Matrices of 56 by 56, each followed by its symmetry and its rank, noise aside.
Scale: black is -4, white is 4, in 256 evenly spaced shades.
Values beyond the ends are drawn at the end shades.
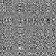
antisymmetric, rank six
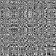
antisymmetric, rank six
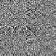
no symmetry, rank eight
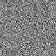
antisymmetric, rank eight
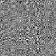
no symmetry, rank eight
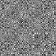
symmetric, rank six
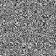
no symmetry, rank twelve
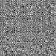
antisymmetric, rank eight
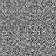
no symmetry, rank eight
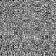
no symmetry, rank six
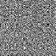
antisymmetric, rank eight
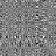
antisymmetric, rank six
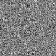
no symmetry, rank twelve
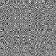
no symmetry, rank six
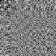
symmetric, rank six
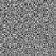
antisymmetric, rank six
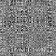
no symmetry, rank six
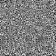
no symmetry, rank twelve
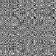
no symmetry, rank six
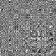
symmetric, rank six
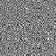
no symmetry, rank six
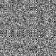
antisymmetric, rank eight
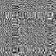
antisymmetric, rank six
